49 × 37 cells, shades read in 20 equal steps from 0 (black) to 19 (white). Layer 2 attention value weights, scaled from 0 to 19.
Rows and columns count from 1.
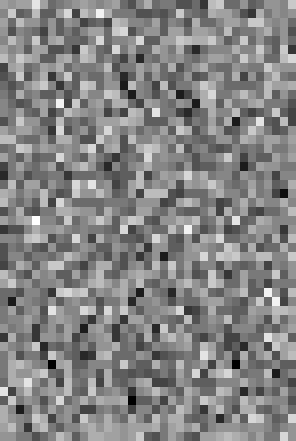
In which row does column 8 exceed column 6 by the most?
45
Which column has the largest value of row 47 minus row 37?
11
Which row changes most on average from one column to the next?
9
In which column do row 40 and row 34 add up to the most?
26
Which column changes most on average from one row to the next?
8
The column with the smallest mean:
25
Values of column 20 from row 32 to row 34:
7 9 11
